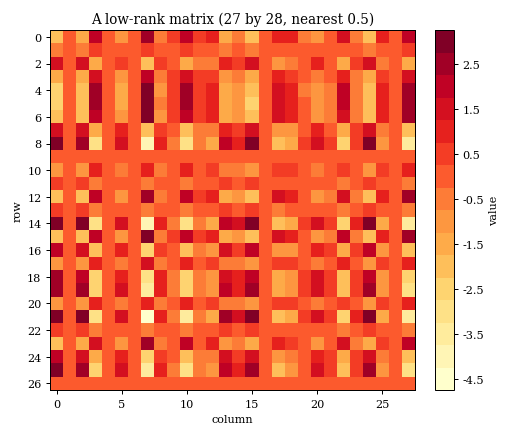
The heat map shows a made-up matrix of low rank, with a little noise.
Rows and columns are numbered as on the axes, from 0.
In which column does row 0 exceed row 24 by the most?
7
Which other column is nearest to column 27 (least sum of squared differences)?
10
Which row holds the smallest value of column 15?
5
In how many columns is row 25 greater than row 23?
11
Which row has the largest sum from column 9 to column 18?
4
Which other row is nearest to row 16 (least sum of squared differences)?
24
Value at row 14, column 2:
3
